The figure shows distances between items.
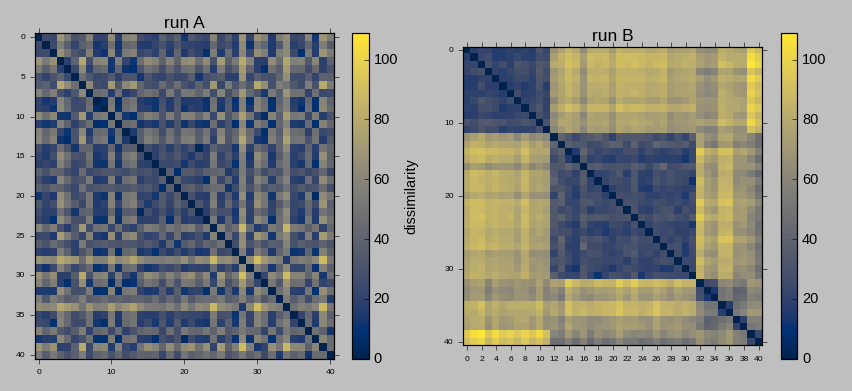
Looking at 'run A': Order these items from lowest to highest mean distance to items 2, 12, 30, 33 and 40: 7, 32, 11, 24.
7, 24, 11, 32
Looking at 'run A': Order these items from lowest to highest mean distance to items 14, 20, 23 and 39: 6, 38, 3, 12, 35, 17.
38, 35, 17, 12, 6, 3
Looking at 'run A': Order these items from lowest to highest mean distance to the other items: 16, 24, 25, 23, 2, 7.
16, 23, 2, 25, 7, 24
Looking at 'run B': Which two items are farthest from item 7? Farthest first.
39, 40
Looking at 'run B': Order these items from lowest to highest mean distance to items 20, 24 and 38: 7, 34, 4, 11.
34, 11, 7, 4
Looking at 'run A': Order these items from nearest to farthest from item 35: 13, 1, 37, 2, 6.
1, 2, 6, 37, 13
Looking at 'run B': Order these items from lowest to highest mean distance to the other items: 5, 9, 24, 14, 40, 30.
30, 24, 14, 9, 5, 40
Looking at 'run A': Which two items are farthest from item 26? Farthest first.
28, 34
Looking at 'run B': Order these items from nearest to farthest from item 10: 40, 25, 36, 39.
25, 36, 40, 39
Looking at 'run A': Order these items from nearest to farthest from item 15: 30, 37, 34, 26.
26, 37, 34, 30
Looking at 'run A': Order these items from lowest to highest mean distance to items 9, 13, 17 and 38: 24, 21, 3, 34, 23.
23, 21, 24, 3, 34
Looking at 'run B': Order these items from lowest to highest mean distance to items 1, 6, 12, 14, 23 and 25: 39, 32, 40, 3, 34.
3, 40, 34, 39, 32
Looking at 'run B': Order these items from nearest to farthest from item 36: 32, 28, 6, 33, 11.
33, 32, 11, 6, 28
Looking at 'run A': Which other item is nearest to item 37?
40
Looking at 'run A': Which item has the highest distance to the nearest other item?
6
